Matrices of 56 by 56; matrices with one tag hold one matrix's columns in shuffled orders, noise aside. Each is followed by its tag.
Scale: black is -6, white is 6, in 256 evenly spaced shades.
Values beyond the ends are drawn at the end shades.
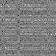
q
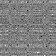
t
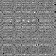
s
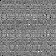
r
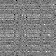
r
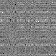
s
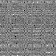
t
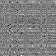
t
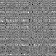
s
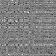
s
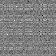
q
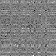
t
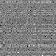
t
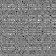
q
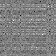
q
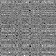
t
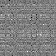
r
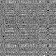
t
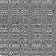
t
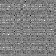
q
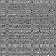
t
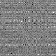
s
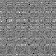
s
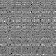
s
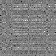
q
